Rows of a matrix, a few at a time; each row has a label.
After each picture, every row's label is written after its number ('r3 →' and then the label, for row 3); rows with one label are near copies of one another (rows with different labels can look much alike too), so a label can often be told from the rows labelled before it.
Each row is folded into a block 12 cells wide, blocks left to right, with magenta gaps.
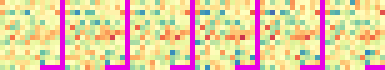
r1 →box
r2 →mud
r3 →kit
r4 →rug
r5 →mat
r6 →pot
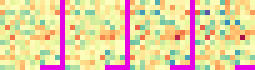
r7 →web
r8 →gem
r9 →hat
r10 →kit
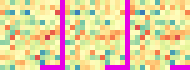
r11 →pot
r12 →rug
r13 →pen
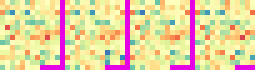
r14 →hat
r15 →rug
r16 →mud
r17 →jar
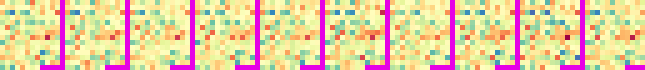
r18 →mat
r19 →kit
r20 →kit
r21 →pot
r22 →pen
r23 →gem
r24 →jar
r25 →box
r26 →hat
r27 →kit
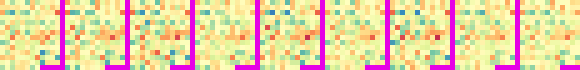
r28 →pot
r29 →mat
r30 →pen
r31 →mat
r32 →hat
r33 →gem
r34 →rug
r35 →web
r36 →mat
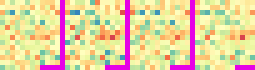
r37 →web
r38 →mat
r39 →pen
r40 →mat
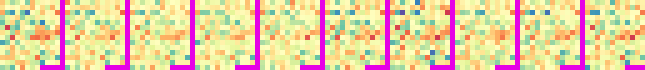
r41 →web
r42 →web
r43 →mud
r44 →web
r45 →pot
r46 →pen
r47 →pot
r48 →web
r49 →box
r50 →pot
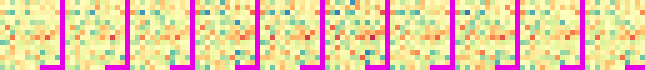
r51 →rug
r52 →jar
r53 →box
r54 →pot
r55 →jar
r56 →pot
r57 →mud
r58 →mud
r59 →pen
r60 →pot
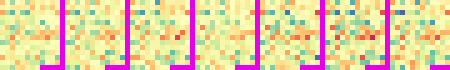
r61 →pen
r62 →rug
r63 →kit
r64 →rug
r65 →rug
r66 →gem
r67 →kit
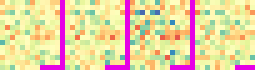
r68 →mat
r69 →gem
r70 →pen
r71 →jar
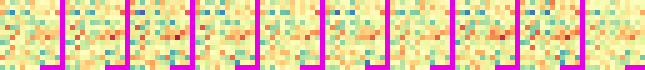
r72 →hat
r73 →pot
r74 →kit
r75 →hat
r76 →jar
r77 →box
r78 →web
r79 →mud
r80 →pot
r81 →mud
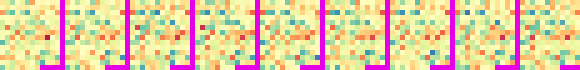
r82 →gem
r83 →rug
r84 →pen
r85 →hat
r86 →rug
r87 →mat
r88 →pot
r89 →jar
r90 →pen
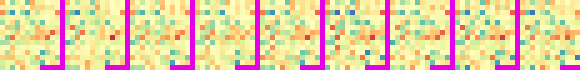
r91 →box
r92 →kit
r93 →box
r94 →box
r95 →kit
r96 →hat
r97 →gem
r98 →rug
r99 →rug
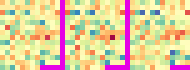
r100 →rug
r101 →jar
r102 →box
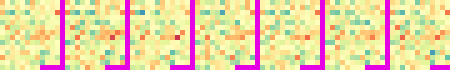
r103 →box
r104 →gem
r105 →kit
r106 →web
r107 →pen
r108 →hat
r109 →pot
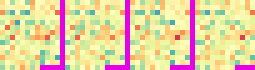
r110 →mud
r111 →web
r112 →hat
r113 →jar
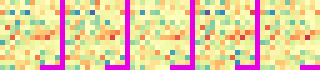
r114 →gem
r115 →box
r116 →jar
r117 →pot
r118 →kit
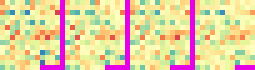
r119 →pot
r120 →mat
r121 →pen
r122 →box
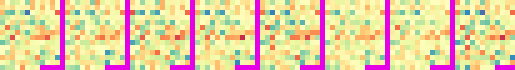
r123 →web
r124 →box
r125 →jar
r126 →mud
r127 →pen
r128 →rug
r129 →pot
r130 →jar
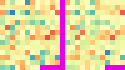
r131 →kit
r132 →pot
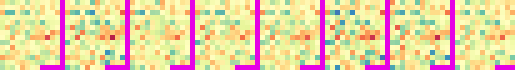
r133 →kit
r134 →gem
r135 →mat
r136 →jar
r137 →gem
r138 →rug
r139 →hat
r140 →gem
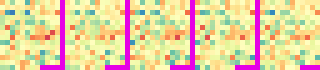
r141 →kit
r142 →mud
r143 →gem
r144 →mat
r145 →mat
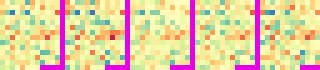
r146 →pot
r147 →hat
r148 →box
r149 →pot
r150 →pen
